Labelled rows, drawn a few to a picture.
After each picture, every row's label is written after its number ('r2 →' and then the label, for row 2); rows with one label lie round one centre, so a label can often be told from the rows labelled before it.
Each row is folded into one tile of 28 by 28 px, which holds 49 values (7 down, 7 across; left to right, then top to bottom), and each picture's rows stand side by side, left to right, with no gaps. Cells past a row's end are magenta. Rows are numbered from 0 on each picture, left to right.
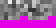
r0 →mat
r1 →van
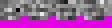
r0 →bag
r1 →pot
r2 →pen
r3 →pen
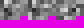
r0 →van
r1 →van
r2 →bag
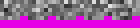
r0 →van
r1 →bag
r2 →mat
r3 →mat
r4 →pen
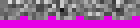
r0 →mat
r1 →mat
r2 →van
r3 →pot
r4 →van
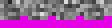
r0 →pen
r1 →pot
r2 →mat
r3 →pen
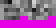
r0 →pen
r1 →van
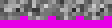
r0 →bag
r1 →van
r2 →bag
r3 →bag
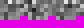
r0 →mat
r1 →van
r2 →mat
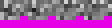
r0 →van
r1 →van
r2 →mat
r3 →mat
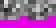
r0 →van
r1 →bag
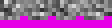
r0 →van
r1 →pot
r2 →van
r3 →pot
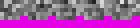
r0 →van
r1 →mat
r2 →pen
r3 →pen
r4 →mat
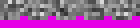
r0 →mat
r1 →pot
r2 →van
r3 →pen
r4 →pot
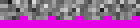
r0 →pen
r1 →van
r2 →bag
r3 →bag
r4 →mat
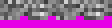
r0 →mat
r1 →pot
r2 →mat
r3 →pot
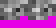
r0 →bag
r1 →bag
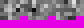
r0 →bag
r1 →van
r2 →pen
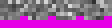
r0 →mat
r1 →mat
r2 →pot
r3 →pen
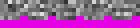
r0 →mat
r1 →pot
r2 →pen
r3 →mat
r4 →pot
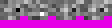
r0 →bag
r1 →pot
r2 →bag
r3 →bag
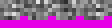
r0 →pot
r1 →mat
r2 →pen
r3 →pot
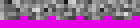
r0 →pen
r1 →bag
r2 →pen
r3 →bag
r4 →pot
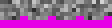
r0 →pen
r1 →van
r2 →bag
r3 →mat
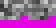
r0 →van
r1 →pen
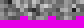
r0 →pen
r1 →van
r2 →bag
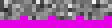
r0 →van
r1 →mat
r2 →pot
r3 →mat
